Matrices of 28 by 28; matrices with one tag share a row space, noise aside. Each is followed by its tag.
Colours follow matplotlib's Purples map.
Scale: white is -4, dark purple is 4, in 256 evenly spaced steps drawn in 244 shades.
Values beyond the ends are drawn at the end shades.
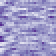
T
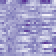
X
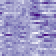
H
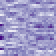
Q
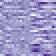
H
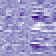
H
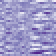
H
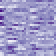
Q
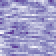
T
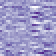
H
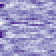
T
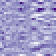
H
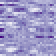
Q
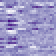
Q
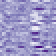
H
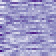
T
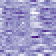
H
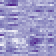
Q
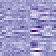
H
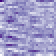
Q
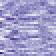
T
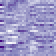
Q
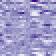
H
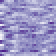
T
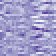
H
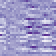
X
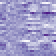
X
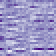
Q
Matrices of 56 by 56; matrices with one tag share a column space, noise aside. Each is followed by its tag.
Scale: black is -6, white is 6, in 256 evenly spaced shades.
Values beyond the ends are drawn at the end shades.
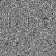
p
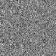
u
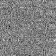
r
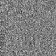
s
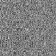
s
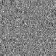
u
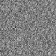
s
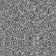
s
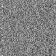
r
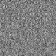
p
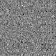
u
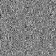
s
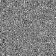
u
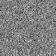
r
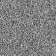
u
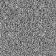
p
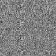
s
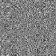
r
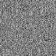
r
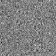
u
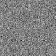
r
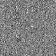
r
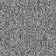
s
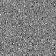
u
